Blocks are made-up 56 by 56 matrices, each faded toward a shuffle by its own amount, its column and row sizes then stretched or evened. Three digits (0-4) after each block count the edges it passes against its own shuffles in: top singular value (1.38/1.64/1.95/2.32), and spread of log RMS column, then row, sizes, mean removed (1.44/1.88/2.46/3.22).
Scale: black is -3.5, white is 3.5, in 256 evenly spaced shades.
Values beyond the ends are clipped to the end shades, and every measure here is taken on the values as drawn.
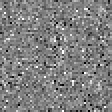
0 1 1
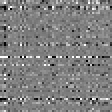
4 1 4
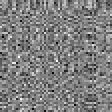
4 1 0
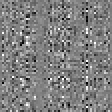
3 4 2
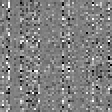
3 4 2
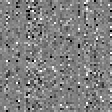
1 4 0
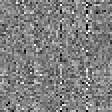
3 2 1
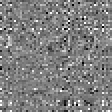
3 2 2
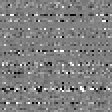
2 0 4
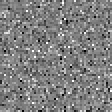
2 0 0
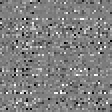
2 1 4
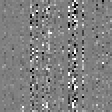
2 4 0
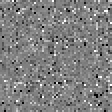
1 1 1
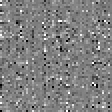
0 3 2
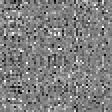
3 2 0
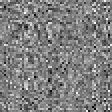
3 2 0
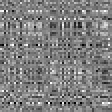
4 2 4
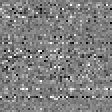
2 1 3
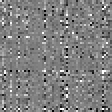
3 4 2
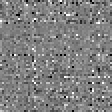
0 2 3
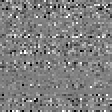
1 1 4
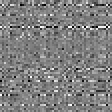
4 0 4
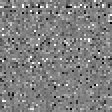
1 0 2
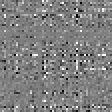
2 3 4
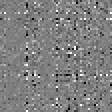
2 3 2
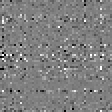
1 2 3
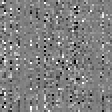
1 4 0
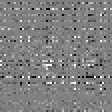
2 2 4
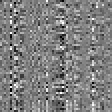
4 4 0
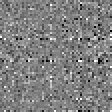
2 2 2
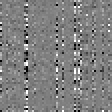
4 4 2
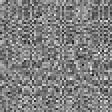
4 2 1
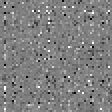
1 2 1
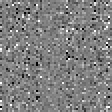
0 3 1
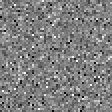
0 0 0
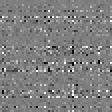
3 2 4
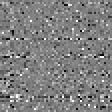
3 0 3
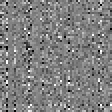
1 4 1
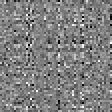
3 3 1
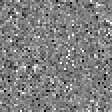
0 0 0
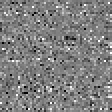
1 0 2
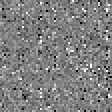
0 2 1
